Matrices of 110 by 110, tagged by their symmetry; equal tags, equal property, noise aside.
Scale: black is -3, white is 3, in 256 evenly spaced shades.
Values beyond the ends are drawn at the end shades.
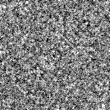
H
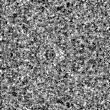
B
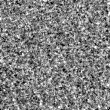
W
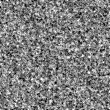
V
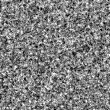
V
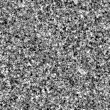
V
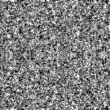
B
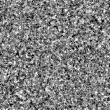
V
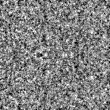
B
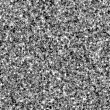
W
